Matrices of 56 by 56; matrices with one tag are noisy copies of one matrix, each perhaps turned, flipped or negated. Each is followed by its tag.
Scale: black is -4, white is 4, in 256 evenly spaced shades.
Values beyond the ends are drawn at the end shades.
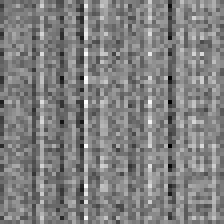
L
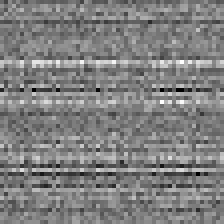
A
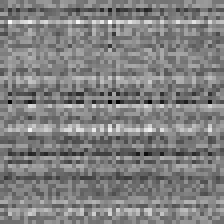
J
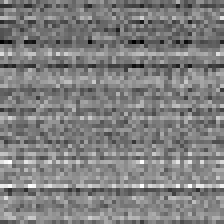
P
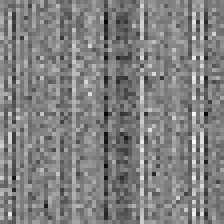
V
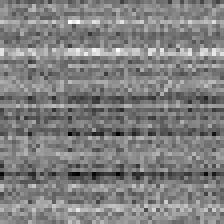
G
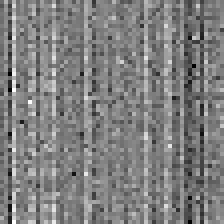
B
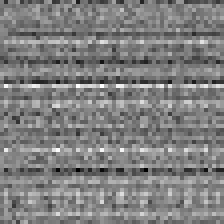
L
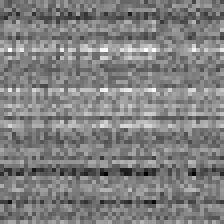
G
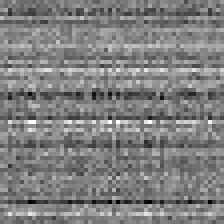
J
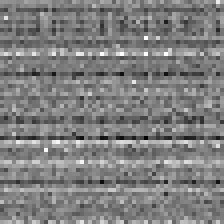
L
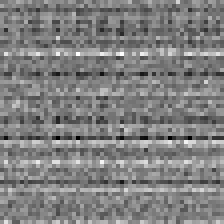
L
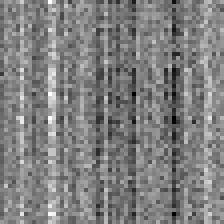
G
